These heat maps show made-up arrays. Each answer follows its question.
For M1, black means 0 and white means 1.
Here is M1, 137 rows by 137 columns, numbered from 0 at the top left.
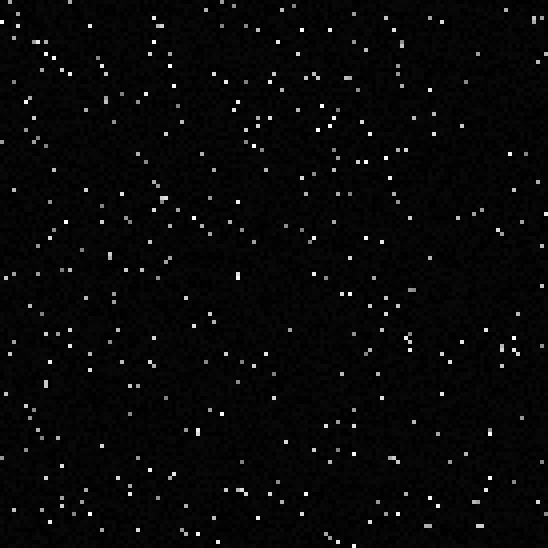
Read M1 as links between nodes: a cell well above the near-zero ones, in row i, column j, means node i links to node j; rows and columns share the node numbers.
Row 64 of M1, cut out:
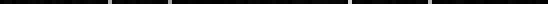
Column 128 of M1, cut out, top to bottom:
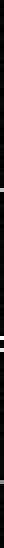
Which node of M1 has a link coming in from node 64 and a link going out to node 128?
node 87
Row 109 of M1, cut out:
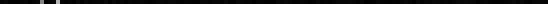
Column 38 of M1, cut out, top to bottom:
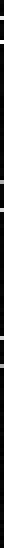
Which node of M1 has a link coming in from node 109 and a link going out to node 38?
node 10
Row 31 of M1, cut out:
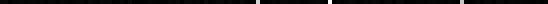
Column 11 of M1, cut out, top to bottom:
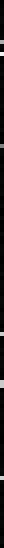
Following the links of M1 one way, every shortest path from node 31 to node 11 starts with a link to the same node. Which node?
node 82
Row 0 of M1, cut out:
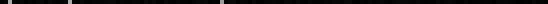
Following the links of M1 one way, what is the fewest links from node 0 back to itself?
7
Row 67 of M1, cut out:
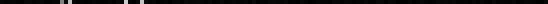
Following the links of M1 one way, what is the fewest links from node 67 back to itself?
4
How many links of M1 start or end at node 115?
7
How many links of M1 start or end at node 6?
10
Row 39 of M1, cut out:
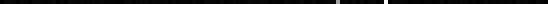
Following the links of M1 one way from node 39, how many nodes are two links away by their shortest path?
6
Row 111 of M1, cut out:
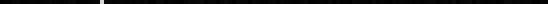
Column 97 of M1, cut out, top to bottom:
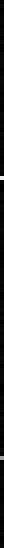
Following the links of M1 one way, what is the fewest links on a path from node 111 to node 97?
4
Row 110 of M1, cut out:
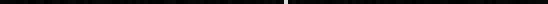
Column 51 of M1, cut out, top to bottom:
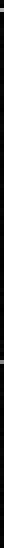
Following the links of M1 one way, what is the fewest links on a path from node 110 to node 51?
7
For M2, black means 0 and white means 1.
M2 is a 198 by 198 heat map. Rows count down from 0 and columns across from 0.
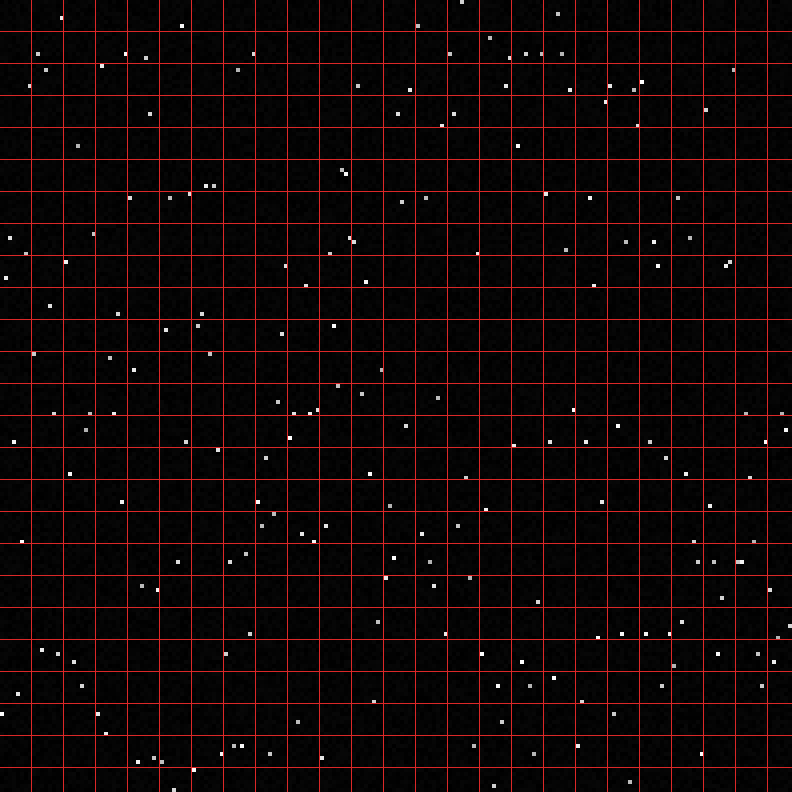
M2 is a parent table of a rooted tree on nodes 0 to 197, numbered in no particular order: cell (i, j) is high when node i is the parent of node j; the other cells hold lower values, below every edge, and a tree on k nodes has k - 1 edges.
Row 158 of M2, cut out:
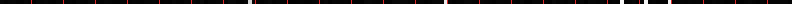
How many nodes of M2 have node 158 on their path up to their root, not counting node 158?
10
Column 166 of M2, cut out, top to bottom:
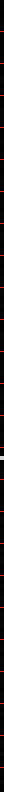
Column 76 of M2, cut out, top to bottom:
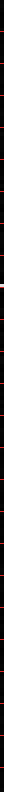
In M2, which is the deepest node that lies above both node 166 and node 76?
114
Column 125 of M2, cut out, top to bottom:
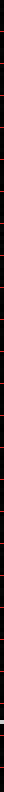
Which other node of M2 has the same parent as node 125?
74
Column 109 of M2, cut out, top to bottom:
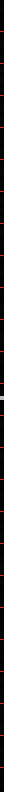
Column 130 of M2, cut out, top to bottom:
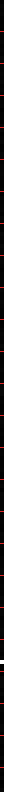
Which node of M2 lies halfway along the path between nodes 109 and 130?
186
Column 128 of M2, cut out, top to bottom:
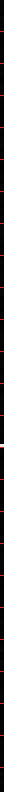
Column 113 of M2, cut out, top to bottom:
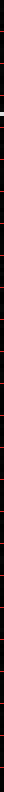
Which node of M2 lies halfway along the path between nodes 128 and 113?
22
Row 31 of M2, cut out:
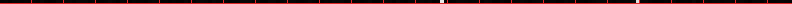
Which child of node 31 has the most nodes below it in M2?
110
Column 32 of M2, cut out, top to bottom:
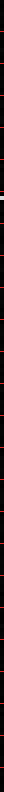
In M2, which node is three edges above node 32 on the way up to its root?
131
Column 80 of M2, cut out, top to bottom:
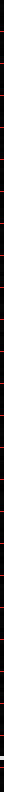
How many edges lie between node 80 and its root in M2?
5
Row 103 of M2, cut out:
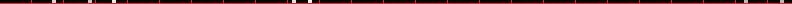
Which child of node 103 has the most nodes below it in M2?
13
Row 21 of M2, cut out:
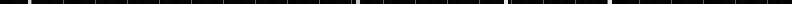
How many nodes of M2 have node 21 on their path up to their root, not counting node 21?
8
